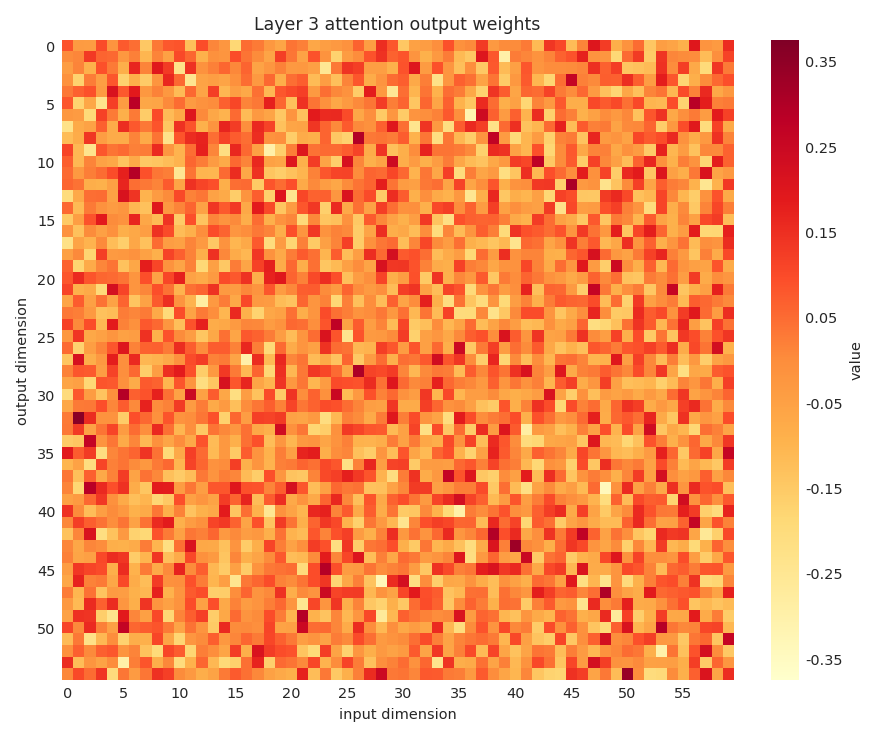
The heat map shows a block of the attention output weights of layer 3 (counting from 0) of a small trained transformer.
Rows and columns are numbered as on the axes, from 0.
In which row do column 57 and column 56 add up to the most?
5
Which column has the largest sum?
59
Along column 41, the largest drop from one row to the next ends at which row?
38
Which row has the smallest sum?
17
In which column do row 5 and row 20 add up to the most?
56
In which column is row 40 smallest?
35
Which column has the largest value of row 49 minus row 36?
2
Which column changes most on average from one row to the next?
48
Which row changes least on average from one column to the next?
31
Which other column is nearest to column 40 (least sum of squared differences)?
22
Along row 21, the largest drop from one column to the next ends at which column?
55
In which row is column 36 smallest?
6
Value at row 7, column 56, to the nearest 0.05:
0.2
